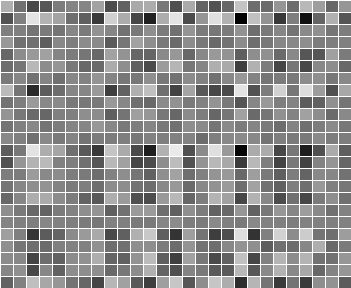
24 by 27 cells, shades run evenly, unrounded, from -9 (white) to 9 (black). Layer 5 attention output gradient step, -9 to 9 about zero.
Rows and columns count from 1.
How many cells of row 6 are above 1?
9
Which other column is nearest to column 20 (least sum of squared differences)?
18
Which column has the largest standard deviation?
19
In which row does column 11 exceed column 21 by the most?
13
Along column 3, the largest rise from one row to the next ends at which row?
3
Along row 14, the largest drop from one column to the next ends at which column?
20
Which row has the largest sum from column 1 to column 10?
8
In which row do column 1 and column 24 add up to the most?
2
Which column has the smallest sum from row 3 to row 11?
15
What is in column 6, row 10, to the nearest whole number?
0
